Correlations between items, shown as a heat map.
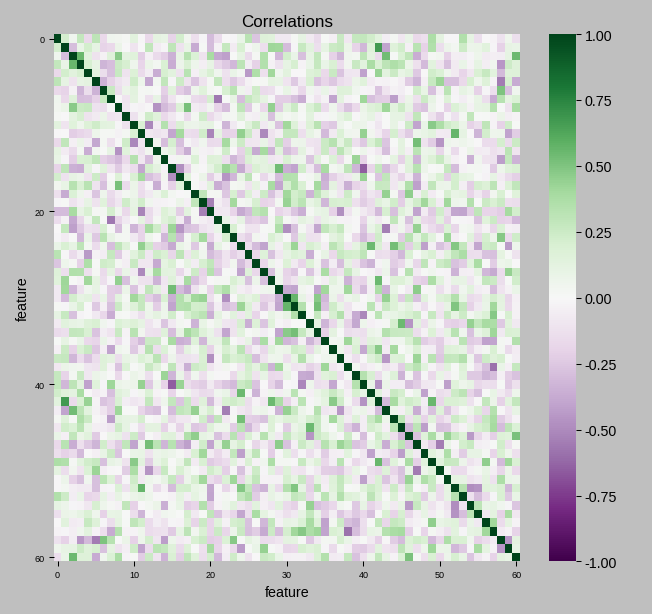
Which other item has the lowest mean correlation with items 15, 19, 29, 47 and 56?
40
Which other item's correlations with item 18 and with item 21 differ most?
46
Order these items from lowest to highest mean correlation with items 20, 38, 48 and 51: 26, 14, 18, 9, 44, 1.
44, 1, 9, 14, 18, 26
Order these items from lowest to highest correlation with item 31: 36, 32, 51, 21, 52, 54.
54, 21, 51, 36, 32, 52
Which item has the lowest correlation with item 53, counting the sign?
20
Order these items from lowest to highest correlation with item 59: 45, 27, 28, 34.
28, 34, 45, 27
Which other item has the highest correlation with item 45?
33
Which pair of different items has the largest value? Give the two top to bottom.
1, 42
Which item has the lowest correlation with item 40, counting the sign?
15
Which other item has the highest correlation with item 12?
47
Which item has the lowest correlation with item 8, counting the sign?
13
